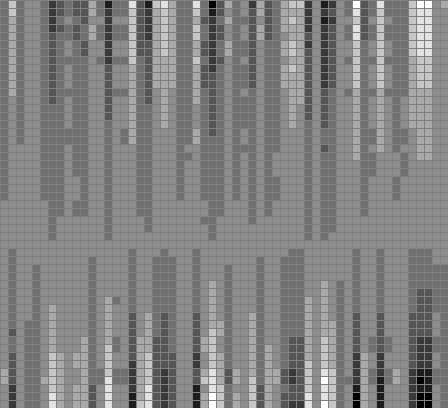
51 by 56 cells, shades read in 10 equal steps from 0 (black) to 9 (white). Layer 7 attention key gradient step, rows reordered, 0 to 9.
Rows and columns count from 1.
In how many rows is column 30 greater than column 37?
20
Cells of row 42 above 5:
9
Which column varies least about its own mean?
40
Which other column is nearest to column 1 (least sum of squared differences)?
6
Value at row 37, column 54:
3
